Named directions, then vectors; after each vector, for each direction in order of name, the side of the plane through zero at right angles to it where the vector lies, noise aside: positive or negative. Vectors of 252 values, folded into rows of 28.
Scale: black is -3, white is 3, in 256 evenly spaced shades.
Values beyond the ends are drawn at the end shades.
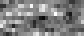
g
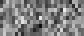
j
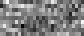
positive, positive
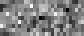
positive, negative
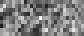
negative, positive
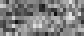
negative, negative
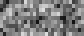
positive, negative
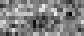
positive, positive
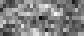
positive, negative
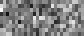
negative, positive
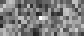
negative, positive
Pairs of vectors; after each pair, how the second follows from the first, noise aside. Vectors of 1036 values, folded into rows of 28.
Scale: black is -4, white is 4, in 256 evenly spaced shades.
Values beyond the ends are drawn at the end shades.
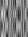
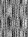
reversed.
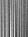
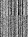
wrapped around, negated.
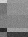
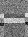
wrapped around, negated.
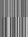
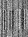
wrapped around, negated.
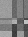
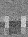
wrapped around, negated, partly zeroed.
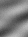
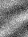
negated.
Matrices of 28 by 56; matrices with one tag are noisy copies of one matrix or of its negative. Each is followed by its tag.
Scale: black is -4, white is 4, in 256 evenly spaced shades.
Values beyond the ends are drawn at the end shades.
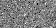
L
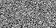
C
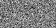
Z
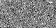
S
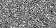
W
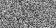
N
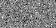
Z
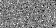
L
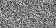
N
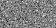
N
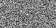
Z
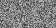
N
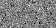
C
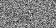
Z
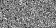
N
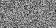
Z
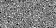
W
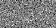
Z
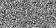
C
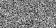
Z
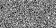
W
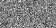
W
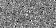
Z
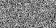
L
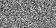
N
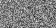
S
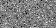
W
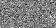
L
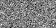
C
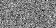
L
